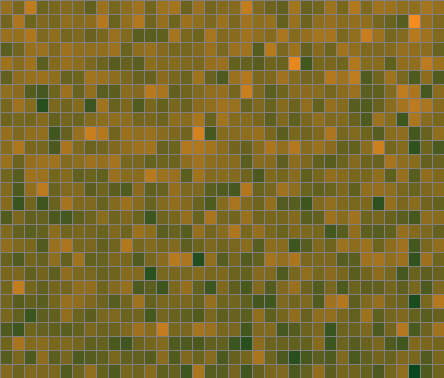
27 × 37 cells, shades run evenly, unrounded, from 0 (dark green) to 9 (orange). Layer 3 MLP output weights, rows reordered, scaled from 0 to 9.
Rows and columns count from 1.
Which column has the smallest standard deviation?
7
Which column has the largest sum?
17
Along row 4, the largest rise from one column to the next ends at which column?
23
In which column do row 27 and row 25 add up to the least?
21
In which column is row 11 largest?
32
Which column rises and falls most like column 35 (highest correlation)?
19
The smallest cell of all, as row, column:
27, 35
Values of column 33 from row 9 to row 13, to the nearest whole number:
5 5 4 6 3
